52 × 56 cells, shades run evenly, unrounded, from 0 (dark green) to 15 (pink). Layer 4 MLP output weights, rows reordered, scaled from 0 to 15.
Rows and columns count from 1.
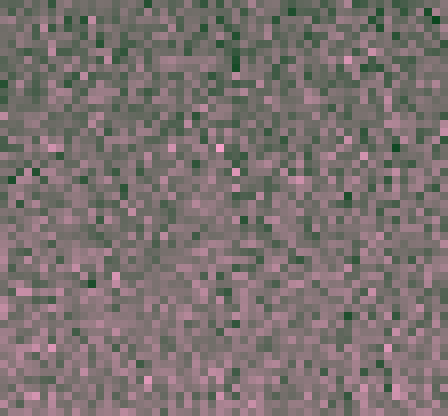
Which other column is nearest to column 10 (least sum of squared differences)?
23
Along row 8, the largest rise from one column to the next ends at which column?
14
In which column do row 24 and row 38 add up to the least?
16
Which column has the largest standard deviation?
30
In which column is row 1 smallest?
19
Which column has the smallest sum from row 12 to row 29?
31
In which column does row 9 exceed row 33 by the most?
45
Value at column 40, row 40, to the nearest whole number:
5
